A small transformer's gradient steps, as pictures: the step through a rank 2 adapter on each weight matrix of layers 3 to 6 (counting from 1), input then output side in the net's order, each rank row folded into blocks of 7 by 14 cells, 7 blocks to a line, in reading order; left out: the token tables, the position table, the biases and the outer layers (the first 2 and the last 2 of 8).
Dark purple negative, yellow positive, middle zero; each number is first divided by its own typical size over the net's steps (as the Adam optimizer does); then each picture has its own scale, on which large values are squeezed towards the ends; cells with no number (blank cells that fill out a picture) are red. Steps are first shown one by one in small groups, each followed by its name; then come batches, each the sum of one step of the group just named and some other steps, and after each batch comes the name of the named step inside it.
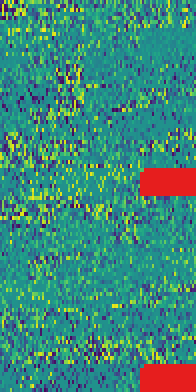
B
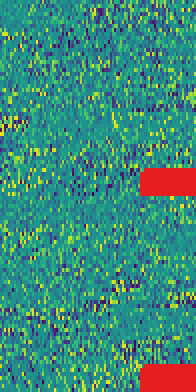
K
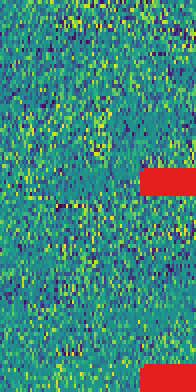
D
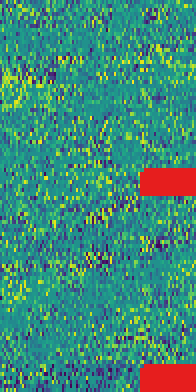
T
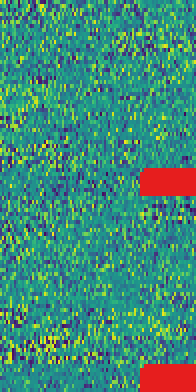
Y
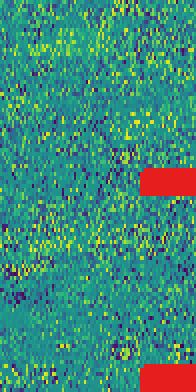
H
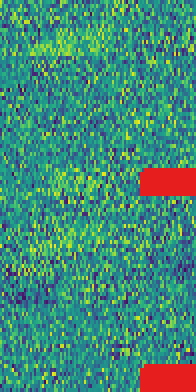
H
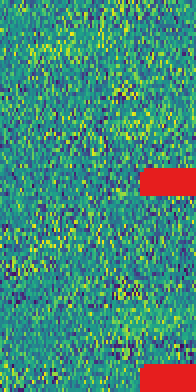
H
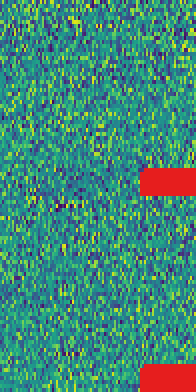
D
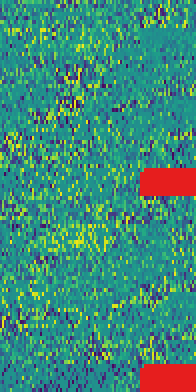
B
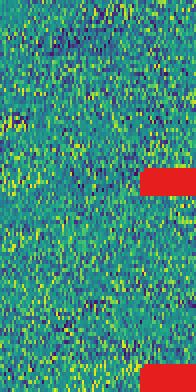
K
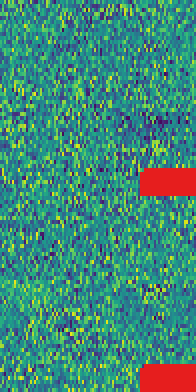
B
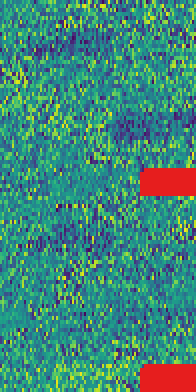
D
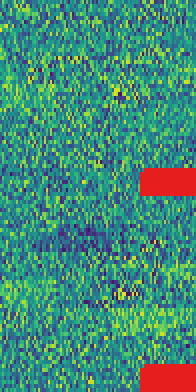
T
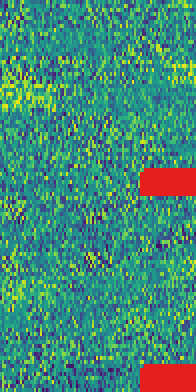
T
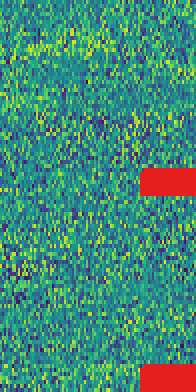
H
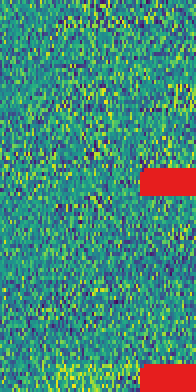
D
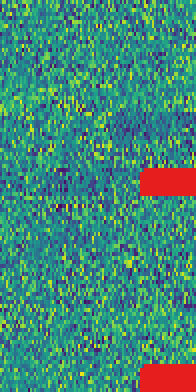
D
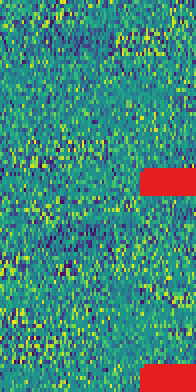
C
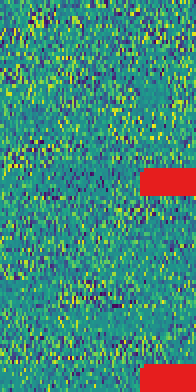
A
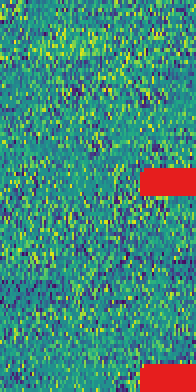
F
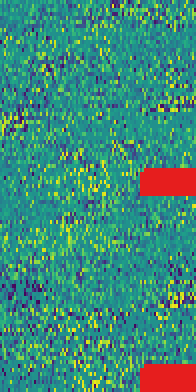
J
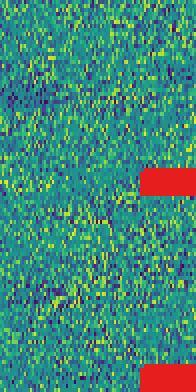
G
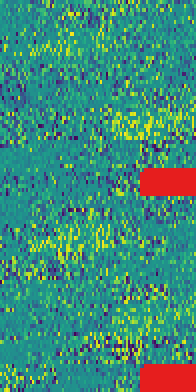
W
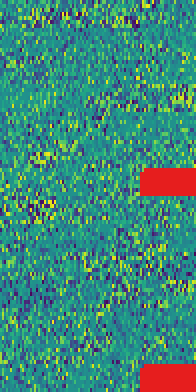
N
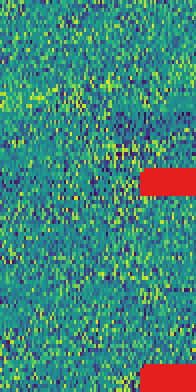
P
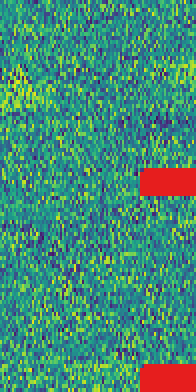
A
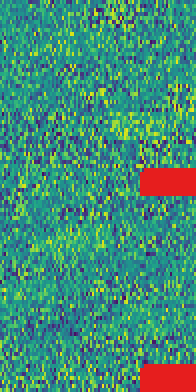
W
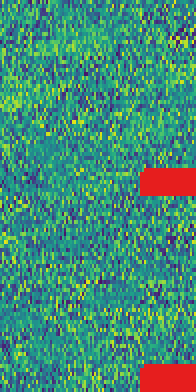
J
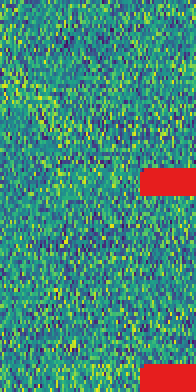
F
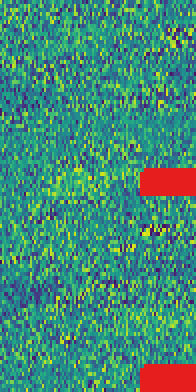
J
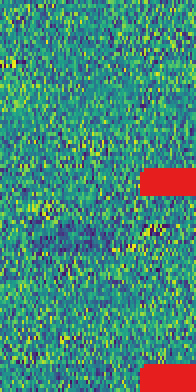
C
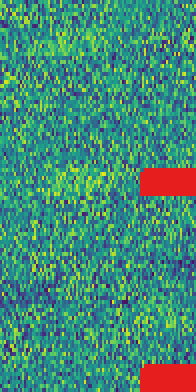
F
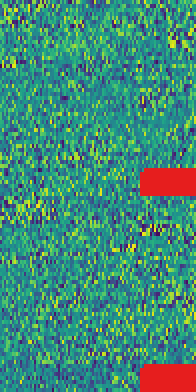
G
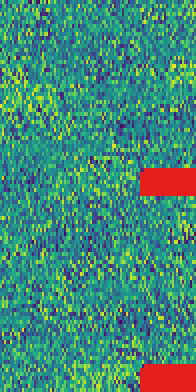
J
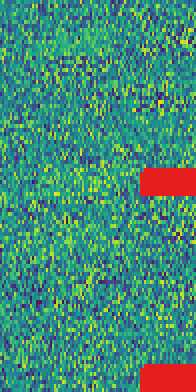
J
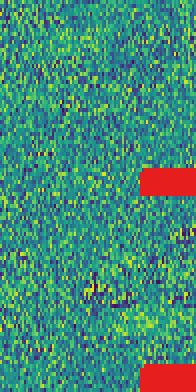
A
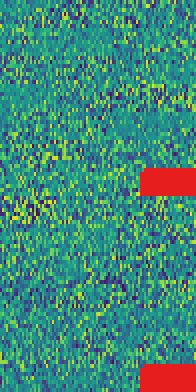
N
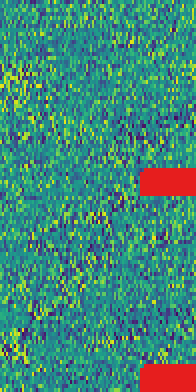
G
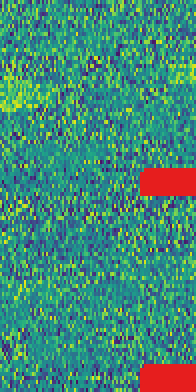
P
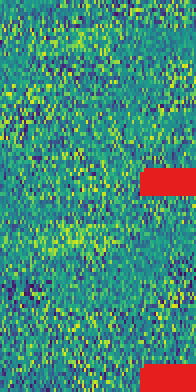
J
